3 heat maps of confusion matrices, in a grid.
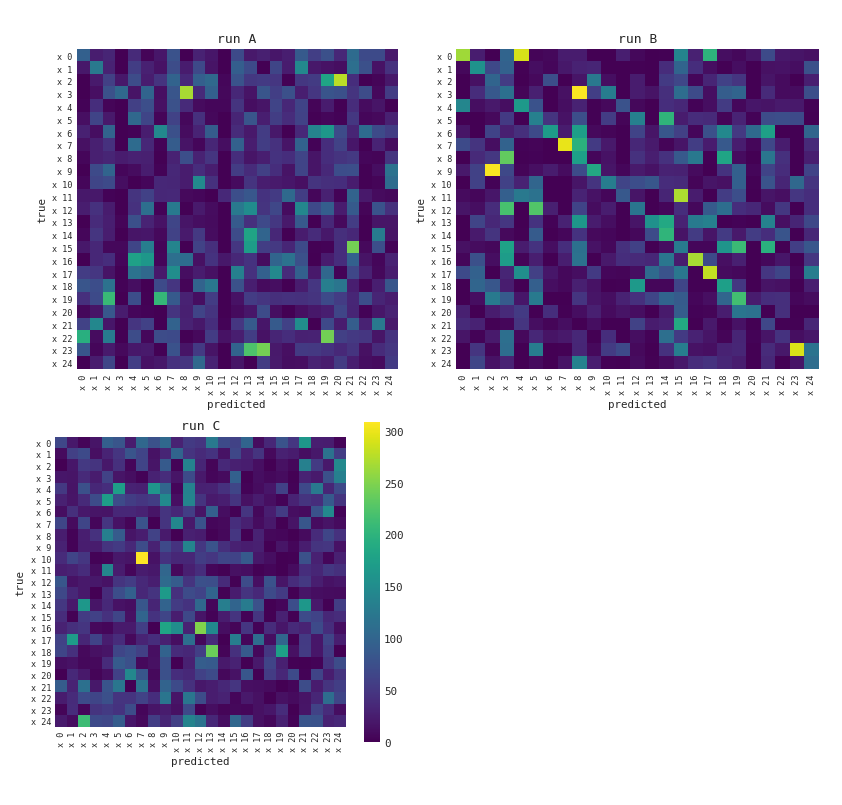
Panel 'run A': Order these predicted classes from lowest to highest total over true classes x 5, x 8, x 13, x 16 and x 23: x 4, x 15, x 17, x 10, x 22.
x 22, x 10, x 15, x 17, x 4
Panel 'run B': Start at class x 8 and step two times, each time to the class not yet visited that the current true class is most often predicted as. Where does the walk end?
x 10
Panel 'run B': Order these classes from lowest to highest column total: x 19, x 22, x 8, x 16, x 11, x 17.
x 11, x 22, x 16, x 17, x 19, x 8
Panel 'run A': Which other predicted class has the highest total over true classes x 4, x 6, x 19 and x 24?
x 2
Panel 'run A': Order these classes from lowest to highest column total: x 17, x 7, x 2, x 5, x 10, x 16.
x 16, x 10, x 5, x 2, x 17, x 7
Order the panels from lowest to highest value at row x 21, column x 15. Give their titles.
run C, run A, run B
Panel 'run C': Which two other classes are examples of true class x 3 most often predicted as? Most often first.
x 24, x 15
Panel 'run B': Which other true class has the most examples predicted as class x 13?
x 17
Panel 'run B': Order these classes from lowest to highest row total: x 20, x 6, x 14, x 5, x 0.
x 20, x 14, x 5, x 0, x 6
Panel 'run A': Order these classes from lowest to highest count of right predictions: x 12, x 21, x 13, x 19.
x 13, x 19, x 21, x 12
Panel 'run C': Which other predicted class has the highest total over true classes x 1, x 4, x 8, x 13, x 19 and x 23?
x 5
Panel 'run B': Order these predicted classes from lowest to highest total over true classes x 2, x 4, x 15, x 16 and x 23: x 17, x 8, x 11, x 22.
x 22, x 17, x 11, x 8
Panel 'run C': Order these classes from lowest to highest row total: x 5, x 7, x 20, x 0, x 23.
x 23, x 7, x 20, x 5, x 0
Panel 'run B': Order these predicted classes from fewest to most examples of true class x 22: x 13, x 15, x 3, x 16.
x 13, x 16, x 15, x 3
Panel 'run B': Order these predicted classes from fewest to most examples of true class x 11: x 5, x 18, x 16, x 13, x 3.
x 13, x 16, x 18, x 3, x 5
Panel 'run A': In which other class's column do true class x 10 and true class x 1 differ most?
x 17
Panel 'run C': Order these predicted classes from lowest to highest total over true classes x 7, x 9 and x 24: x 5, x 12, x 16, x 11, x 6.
x 6, x 16, x 5, x 12, x 11
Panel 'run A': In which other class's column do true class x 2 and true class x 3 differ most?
x 8
